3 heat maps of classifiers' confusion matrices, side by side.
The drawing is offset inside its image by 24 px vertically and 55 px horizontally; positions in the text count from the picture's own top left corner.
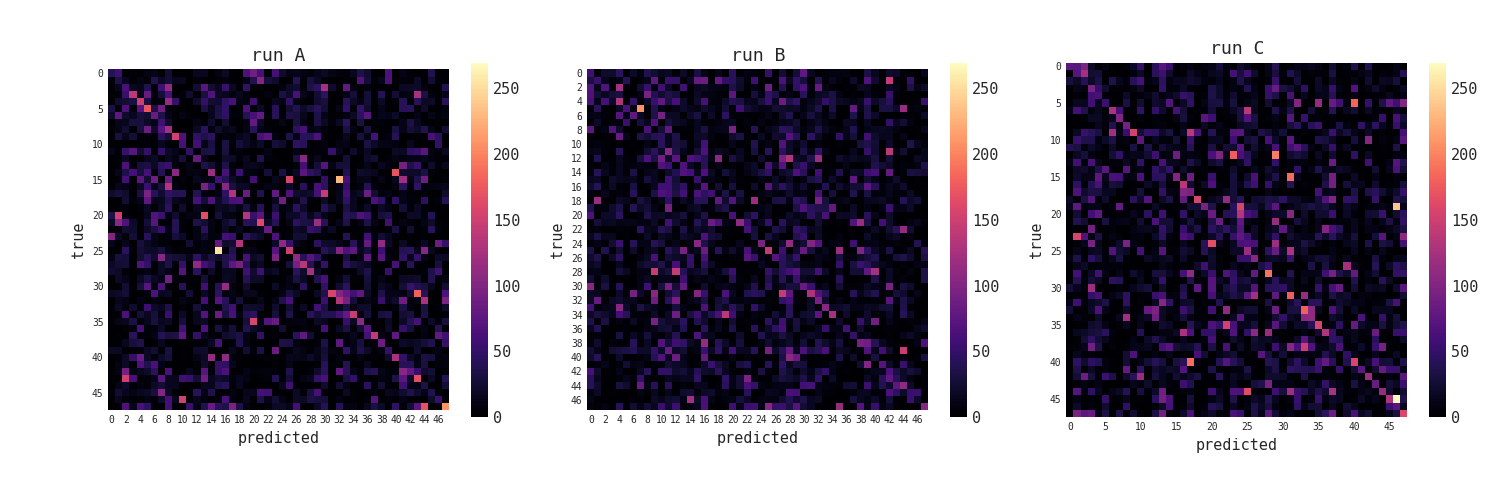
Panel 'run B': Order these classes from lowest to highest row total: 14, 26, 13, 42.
13, 42, 26, 14
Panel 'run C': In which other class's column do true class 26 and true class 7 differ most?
19
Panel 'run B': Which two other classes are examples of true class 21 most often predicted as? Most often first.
38, 17
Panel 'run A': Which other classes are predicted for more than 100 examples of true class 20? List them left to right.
1, 13, 19
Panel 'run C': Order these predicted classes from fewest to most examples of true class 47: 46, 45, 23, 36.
45, 46, 36, 23
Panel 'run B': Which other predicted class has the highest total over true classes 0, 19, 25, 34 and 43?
30
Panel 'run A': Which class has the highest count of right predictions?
47
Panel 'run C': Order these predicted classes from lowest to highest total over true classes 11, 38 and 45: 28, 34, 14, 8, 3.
8, 28, 34, 3, 14
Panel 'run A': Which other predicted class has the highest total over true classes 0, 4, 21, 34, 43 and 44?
2
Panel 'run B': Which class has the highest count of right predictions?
25
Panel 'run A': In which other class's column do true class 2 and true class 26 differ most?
30
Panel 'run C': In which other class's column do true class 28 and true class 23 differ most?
1
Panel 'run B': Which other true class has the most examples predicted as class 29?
40
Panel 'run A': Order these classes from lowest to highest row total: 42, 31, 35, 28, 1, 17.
1, 28, 35, 42, 31, 17
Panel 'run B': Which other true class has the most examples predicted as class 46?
45
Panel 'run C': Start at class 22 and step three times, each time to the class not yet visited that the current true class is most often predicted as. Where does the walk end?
37
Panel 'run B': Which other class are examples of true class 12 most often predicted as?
28
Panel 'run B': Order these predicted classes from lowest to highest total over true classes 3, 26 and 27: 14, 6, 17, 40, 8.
6, 17, 40, 14, 8
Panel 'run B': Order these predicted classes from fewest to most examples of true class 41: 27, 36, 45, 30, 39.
36, 45, 30, 27, 39
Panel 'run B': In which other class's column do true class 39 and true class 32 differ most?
44
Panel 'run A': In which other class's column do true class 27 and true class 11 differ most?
12
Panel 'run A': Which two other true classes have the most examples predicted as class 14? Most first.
40, 47
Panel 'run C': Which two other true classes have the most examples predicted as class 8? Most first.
34, 24
